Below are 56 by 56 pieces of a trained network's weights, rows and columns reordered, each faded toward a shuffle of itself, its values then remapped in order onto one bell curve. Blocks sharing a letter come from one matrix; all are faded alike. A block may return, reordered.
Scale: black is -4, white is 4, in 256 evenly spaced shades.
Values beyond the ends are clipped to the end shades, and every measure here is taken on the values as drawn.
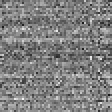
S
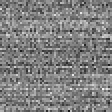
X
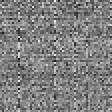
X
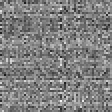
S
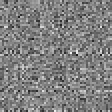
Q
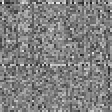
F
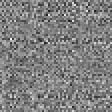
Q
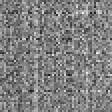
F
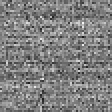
S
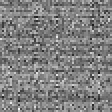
S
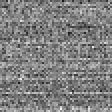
X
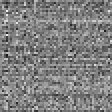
S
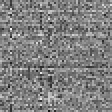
S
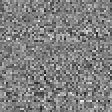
Q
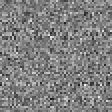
Q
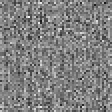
F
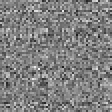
Q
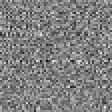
Q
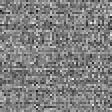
X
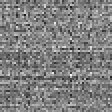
S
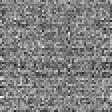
S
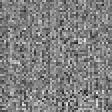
F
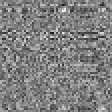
Q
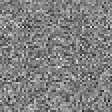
Q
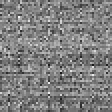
S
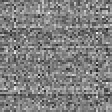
S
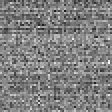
S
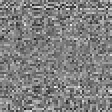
Q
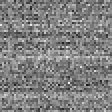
X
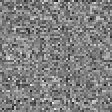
Q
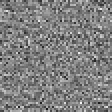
Q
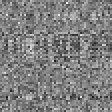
Q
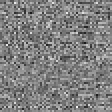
Q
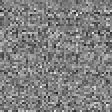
Q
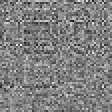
Q
